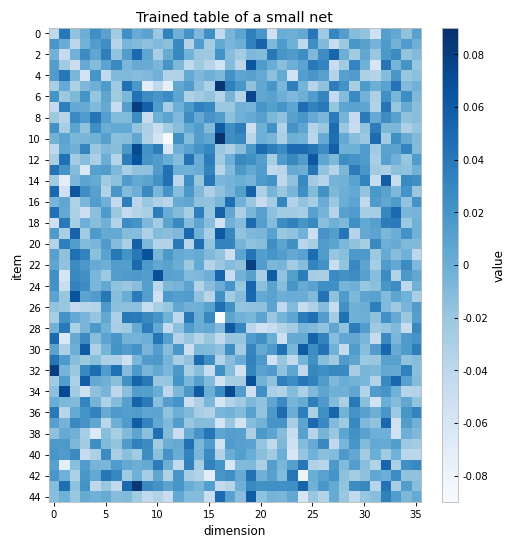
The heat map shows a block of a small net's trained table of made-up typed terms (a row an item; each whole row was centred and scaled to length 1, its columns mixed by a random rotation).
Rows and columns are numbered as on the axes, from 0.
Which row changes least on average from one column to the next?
26
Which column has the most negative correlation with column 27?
29
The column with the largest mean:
8
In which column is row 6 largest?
19
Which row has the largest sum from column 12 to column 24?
11
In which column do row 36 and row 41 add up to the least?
1
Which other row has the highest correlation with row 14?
41
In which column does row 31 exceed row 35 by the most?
14
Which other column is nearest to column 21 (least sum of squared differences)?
34
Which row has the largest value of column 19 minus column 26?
44
